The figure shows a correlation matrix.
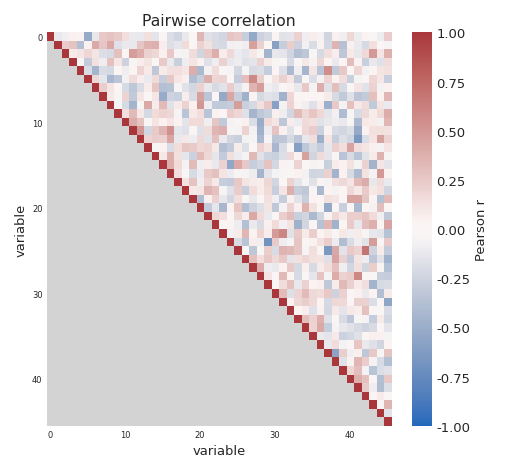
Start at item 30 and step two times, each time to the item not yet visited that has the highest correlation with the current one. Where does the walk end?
31
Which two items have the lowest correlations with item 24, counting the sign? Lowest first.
29, 15
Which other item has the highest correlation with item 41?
28
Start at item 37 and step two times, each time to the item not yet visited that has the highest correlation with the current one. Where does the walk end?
19
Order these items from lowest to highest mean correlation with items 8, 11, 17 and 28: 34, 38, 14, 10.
10, 34, 14, 38
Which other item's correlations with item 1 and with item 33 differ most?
13
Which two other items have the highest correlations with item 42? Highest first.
25, 17
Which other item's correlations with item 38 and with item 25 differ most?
27
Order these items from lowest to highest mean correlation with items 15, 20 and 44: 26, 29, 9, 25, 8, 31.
26, 31, 29, 9, 25, 8
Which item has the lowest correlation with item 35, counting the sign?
21
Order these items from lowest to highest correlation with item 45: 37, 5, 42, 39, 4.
5, 39, 42, 4, 37
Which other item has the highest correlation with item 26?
38
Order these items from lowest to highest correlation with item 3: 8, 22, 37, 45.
22, 37, 45, 8
